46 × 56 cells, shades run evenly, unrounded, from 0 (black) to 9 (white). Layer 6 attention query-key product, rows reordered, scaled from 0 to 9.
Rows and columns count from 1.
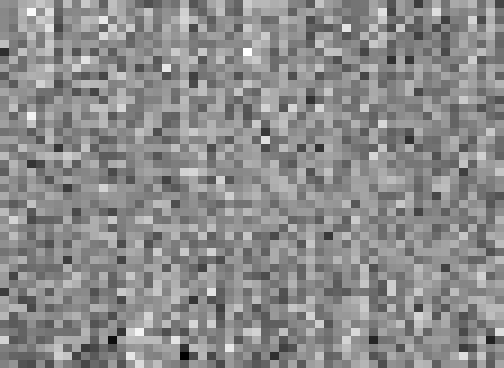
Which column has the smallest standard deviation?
48
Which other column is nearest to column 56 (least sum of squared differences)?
40
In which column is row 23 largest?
25
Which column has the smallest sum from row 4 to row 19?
44
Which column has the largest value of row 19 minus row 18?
46
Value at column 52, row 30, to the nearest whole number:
7
